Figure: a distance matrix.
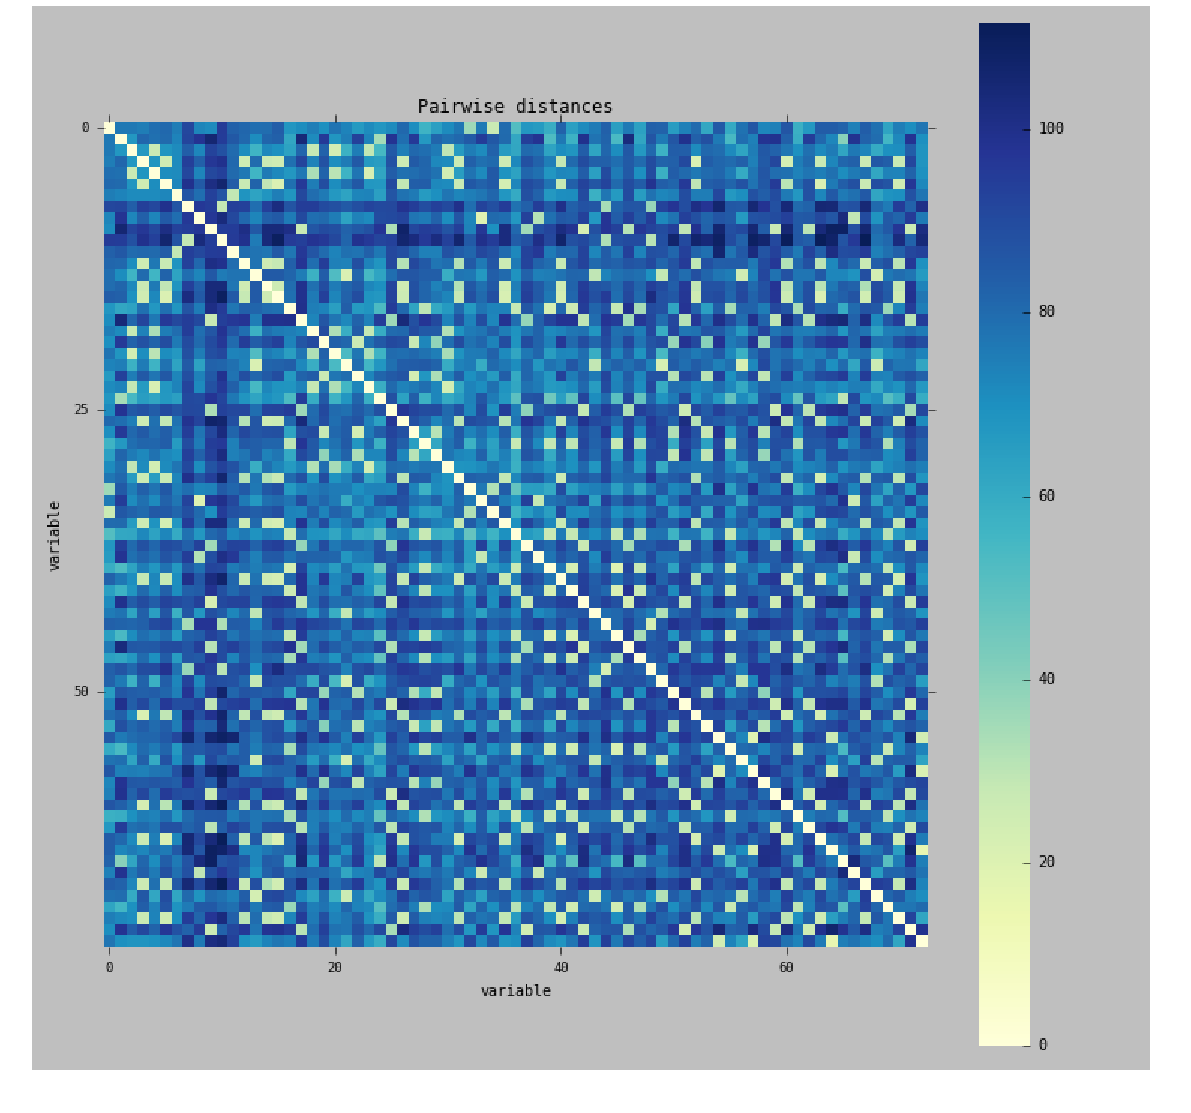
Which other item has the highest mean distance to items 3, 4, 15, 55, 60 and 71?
10
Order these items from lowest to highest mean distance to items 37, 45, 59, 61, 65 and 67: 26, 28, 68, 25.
28, 25, 26, 68
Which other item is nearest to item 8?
33
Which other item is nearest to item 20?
2
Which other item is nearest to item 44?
48
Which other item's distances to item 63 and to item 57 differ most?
54
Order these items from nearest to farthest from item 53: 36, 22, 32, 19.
22, 19, 36, 32
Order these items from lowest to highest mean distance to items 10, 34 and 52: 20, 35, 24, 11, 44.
44, 35, 24, 20, 11
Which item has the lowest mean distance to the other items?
36
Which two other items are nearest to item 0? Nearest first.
34, 32
